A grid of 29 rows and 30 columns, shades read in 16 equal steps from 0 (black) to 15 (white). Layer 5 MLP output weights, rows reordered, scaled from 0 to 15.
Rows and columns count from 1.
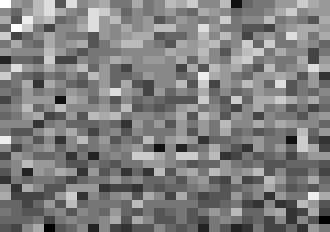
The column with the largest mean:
19
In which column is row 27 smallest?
27
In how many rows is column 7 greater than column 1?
15
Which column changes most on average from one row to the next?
1
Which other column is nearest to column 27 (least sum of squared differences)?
30
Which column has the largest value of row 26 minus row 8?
7
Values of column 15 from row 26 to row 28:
7 5 5
